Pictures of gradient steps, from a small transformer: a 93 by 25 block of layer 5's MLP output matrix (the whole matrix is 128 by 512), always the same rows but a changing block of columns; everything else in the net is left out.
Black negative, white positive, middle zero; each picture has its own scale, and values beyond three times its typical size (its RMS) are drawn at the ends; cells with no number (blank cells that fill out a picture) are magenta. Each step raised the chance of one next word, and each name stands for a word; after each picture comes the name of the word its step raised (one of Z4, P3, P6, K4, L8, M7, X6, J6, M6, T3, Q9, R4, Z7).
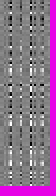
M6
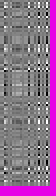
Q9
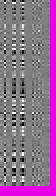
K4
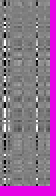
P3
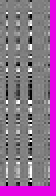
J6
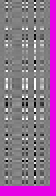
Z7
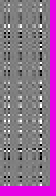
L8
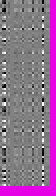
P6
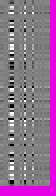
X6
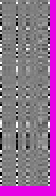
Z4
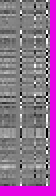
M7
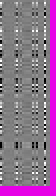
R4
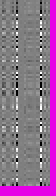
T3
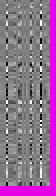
J6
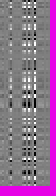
Z7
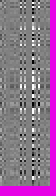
Z7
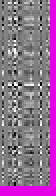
M6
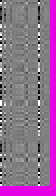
K4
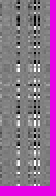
M6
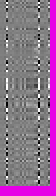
Z7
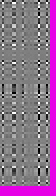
K4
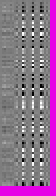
T3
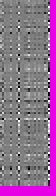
X6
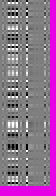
Z4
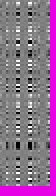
R4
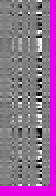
M7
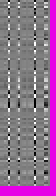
Z7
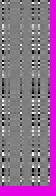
K4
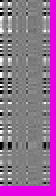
R4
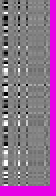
M6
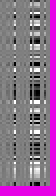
J6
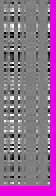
L8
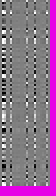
M7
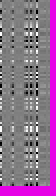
T3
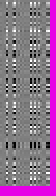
R4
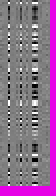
K4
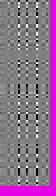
K4
